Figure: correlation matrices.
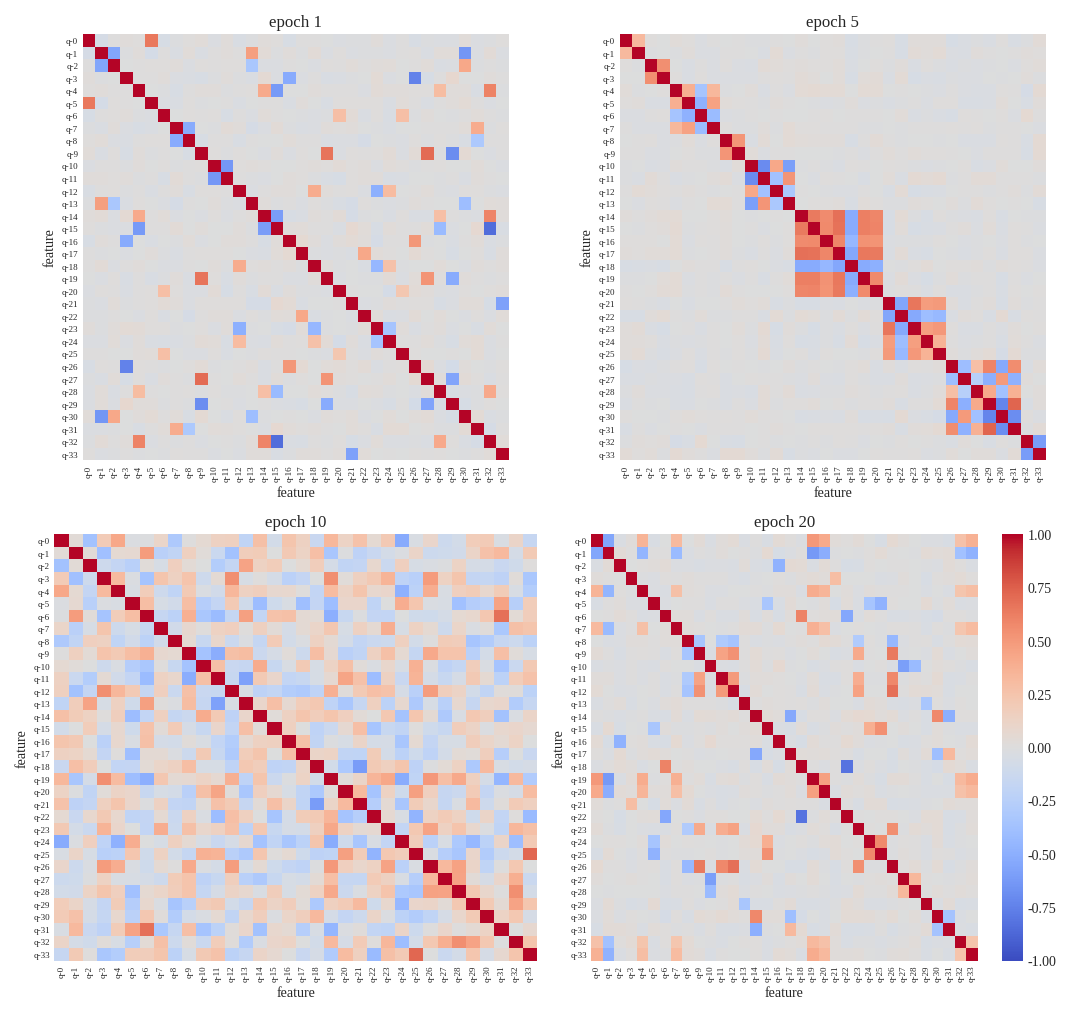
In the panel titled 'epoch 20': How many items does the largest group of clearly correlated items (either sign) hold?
8
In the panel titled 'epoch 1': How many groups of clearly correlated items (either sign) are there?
11
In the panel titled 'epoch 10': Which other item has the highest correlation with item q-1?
q-6
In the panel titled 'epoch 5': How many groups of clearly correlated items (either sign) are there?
9
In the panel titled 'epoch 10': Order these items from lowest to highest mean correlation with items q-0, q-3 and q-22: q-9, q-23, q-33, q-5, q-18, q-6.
q-33, q-6, q-5, q-18, q-9, q-23
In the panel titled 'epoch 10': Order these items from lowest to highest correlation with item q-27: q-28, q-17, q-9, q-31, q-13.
q-13, q-17, q-31, q-9, q-28
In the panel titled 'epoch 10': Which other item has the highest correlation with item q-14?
q-10
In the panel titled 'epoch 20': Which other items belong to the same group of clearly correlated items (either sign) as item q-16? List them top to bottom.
q-2
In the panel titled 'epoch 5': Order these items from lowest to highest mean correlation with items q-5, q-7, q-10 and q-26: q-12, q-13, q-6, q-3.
q-6, q-13, q-3, q-12
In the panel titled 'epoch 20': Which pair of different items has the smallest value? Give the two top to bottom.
q-18, q-22
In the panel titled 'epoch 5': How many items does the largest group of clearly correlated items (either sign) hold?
7
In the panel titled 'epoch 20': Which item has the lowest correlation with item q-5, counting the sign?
q-25
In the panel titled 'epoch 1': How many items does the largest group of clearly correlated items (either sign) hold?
5
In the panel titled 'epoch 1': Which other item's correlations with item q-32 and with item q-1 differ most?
q-15
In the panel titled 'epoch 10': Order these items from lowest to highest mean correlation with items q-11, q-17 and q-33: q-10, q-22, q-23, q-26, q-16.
q-22, q-26, q-16, q-23, q-10
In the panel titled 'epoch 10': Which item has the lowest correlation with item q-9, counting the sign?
q-11
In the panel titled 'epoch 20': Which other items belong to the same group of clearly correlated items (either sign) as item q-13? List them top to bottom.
q-29
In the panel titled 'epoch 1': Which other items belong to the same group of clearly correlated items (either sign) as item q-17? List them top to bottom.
q-22
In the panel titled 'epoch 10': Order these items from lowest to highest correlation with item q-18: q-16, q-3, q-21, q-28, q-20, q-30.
q-21, q-20, q-16, q-3, q-28, q-30
